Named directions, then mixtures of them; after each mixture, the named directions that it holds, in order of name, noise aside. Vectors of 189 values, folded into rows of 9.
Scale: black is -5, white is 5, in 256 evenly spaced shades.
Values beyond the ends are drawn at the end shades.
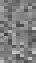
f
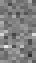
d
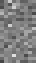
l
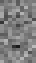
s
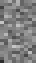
f, l, s.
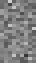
f, l, s.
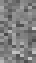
f.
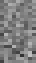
d, f.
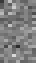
l, s.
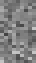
f.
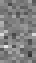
d.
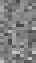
f.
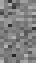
l.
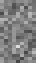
f, l, s.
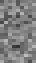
s.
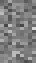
f, l.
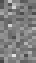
l.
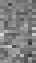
d, f, l.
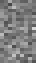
d, f, l.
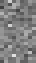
l.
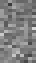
d, f, l.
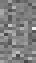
f, l.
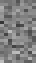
f, s.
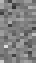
d, l.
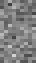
d, l.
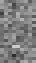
d, l, s.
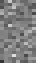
l.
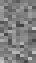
f.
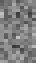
d, l, s.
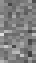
d, f.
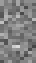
s.
